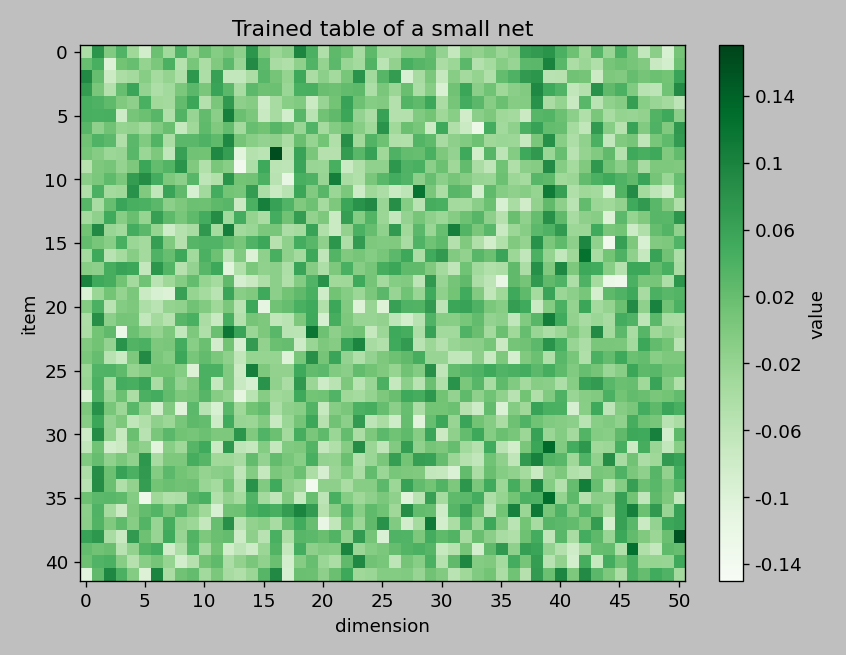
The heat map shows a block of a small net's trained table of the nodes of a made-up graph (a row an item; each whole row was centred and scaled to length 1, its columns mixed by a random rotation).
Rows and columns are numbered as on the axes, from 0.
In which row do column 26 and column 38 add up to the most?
32
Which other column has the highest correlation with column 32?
36
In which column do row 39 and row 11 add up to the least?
33
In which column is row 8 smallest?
13
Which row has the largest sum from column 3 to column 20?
12
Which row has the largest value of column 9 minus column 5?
35
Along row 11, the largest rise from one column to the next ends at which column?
28
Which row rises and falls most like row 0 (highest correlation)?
21
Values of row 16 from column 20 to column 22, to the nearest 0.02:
-0.06 0.04 0
